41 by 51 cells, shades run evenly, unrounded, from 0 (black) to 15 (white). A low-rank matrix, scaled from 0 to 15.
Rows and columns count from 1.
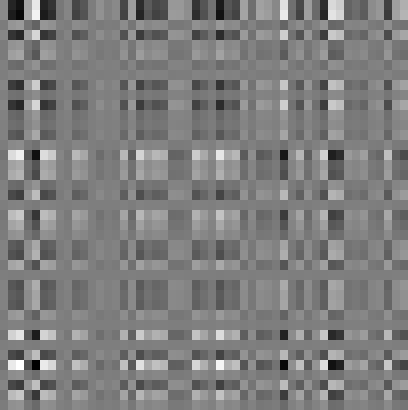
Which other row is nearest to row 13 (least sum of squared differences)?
7
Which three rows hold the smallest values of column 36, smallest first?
37, 16, 34
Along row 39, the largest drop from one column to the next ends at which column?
6
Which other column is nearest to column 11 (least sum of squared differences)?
29
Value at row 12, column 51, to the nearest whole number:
8
